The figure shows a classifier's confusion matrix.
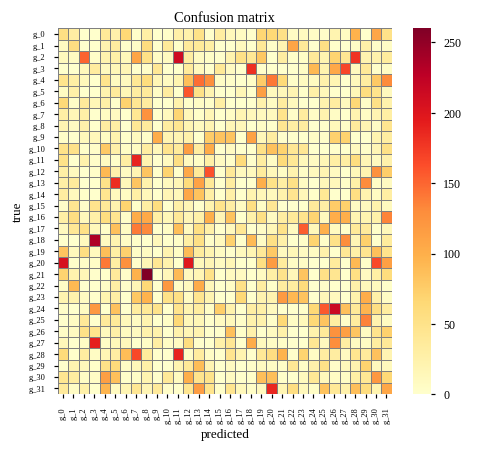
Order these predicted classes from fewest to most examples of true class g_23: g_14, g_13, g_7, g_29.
g_14, g_13, g_7, g_29
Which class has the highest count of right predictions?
g_2
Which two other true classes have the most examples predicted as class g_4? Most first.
g_20, g_30
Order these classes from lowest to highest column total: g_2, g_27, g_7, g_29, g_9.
g_9, g_2, g_27, g_29, g_7
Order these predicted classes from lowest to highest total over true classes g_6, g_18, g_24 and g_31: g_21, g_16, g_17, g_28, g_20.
g_17, g_21, g_16, g_28, g_20
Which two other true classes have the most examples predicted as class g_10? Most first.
g_22, g_12
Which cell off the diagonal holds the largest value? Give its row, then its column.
g_21, g_8
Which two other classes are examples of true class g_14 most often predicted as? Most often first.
g_12, g_13
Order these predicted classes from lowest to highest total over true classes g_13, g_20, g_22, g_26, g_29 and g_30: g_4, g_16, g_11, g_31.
g_11, g_16, g_31, g_4
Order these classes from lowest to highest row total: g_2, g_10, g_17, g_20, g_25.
g_25, g_10, g_17, g_2, g_20
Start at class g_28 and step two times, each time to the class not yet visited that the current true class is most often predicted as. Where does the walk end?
g_7
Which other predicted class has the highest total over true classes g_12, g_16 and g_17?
g_8
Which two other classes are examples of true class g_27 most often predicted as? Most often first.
g_3, g_26
